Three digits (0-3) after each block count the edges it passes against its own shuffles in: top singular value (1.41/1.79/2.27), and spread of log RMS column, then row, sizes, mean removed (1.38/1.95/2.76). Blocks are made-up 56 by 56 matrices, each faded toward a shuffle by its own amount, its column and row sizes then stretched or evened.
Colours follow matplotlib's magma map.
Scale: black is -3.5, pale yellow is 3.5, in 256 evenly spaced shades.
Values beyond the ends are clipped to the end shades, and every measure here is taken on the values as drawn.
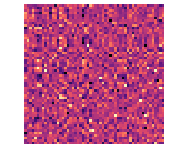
2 1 0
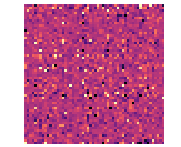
1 1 2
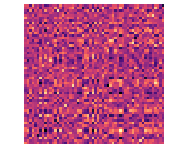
3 2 2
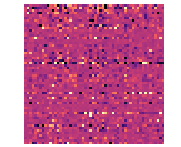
1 1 3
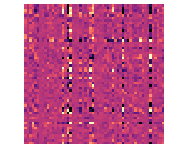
3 3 2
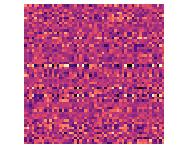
3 0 3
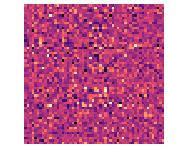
1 1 1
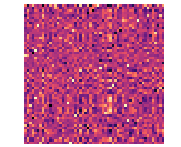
3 1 1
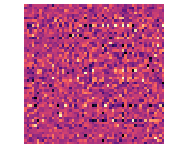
2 1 2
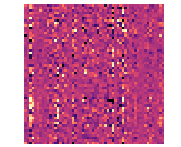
2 3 1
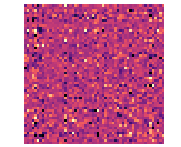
0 2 2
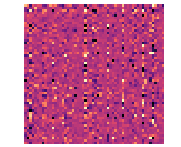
2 3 1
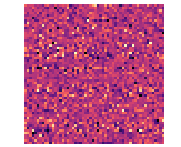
0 0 2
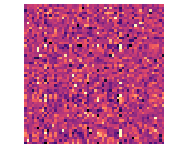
2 1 1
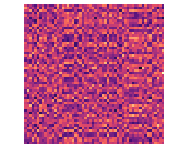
3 1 1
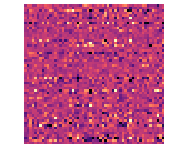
0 1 3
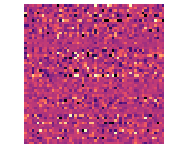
0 1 3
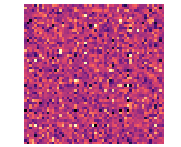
0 2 1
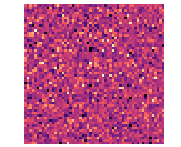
1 0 0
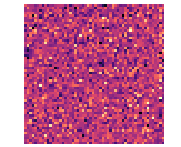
1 1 0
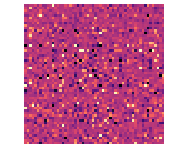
0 1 2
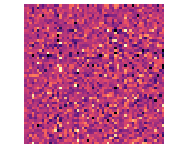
0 2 1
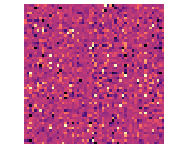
0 2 0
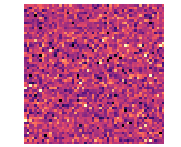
1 0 1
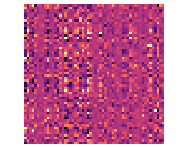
3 3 1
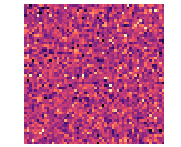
0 0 0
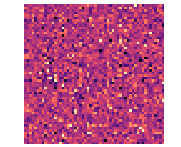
0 1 0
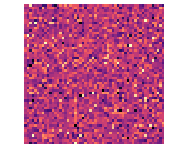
0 1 1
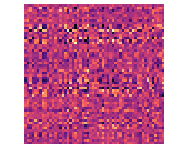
3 2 3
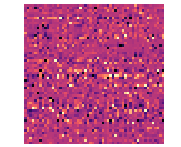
2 0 2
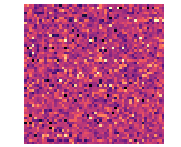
0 0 1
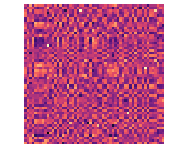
3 0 1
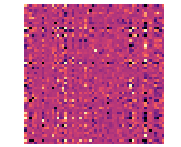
3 3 2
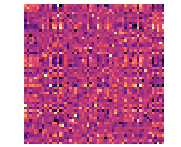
3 2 1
